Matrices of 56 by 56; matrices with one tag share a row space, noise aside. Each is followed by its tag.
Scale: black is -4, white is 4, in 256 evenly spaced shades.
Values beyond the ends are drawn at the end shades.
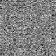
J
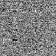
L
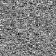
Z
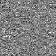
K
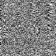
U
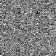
U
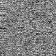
Z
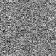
K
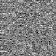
Z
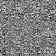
U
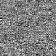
Z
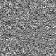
K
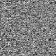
K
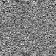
K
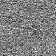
L
